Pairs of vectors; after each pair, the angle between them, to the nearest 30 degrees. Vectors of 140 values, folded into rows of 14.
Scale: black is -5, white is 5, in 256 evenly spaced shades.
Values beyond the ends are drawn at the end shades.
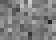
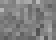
90 degrees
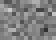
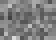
90 degrees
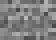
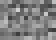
150 degrees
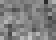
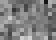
30 degrees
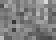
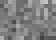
30 degrees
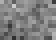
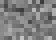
120 degrees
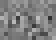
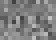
150 degrees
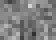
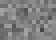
90 degrees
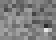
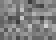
120 degrees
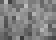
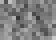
150 degrees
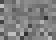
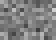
120 degrees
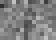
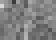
150 degrees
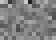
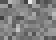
150 degrees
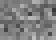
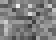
120 degrees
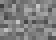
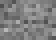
30 degrees
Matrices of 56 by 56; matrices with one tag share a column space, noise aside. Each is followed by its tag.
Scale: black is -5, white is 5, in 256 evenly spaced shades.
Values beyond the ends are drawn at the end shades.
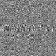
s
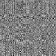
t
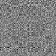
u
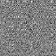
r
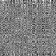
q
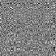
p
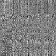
t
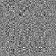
u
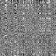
q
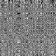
q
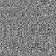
u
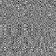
u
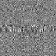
s
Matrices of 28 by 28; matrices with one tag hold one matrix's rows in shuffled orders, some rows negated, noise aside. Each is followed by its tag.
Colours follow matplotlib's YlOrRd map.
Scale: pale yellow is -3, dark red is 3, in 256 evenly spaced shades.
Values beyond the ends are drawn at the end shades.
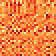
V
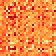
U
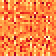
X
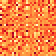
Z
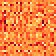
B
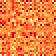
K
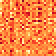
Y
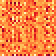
V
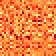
Y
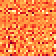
U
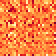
U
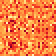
U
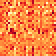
U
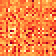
U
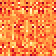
K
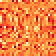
Z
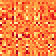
Z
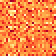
U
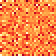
Z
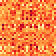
K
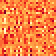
B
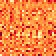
Y
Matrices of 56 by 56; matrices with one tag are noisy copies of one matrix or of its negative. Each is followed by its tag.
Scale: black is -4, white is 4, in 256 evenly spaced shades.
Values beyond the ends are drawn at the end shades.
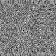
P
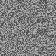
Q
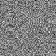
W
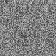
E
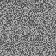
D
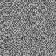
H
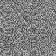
H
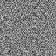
H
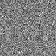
D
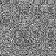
E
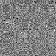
E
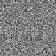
D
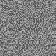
W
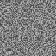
D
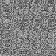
E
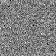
P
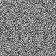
D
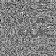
Q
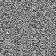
H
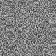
W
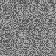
E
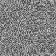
P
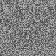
E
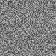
W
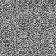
E
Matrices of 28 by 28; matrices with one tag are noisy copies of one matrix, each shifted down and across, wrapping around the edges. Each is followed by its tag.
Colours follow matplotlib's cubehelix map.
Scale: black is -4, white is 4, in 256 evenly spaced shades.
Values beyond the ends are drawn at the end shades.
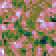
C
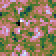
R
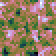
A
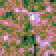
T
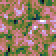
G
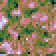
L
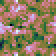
C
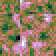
A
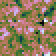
R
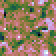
L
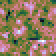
G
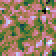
R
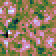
R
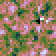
R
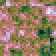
T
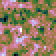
C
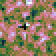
R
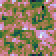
T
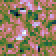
L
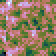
A
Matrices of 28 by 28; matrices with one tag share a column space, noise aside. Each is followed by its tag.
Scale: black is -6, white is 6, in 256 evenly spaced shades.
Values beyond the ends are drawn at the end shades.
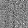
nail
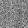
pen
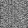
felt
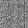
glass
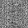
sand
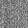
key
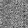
sand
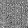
sand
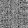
felt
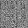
glass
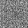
pen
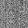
key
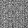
felt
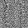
nail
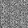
sand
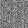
felt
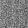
sand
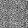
glass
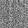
nail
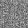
sand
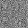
glass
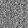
sand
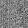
key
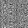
sand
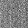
nail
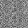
felt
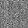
glass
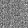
sand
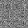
glass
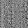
key
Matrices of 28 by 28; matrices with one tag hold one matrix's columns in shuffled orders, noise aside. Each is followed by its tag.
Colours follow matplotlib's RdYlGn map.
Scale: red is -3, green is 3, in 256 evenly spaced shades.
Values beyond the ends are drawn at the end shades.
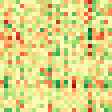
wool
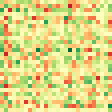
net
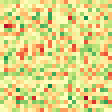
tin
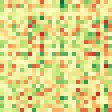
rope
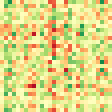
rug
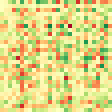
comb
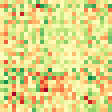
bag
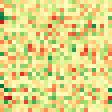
tin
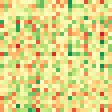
rope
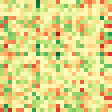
rope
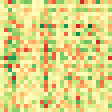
comb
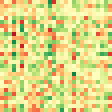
rope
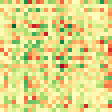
comb
